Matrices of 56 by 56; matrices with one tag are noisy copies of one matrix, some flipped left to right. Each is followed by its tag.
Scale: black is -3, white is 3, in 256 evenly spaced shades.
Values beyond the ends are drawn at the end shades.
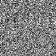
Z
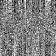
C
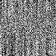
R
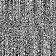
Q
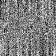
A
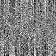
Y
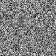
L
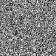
L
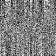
C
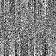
Y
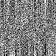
Y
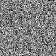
L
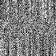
A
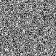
L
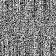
Q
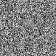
L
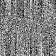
C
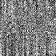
R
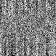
R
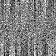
Y
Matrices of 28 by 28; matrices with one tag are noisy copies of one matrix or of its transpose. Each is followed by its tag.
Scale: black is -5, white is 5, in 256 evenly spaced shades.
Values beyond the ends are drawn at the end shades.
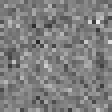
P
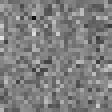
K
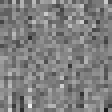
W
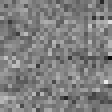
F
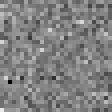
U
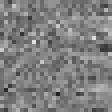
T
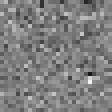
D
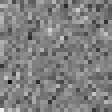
U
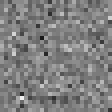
P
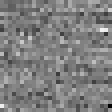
W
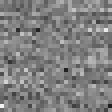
W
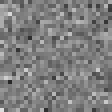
U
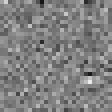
D
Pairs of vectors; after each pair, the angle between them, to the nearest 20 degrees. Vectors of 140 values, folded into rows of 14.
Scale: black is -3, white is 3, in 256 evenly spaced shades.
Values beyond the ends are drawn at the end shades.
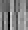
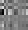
100 degrees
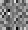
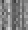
120 degrees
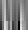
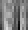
40 degrees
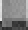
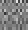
80 degrees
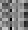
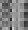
20 degrees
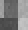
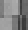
140 degrees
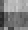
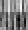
60 degrees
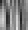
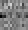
100 degrees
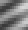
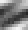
60 degrees
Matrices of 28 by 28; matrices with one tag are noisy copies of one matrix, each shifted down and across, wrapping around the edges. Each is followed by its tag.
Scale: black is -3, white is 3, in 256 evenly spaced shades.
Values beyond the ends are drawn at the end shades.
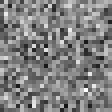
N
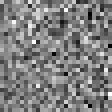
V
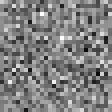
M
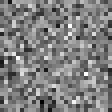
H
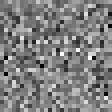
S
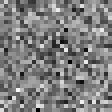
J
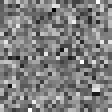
J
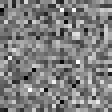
J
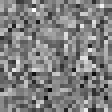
N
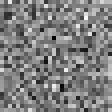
V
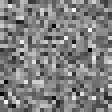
J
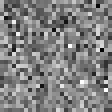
S
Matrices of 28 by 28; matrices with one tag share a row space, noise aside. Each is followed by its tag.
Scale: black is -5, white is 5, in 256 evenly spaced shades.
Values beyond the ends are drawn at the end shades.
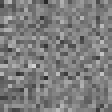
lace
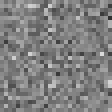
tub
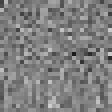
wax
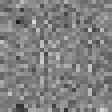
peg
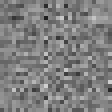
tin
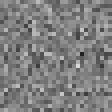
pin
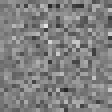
tin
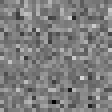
wax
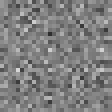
pin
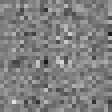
tin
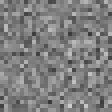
wax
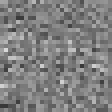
lace
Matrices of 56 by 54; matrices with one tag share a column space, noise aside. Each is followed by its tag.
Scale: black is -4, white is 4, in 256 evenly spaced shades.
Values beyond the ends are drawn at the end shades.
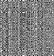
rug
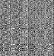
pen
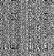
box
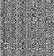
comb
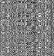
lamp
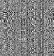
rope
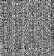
box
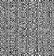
rug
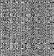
comb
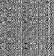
comb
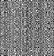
rug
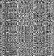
lamp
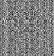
rope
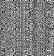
rug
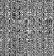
rope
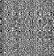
rope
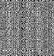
rug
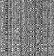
pen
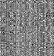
lamp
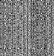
box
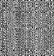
rug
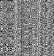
pen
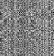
rope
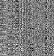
pen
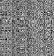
rope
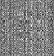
rope
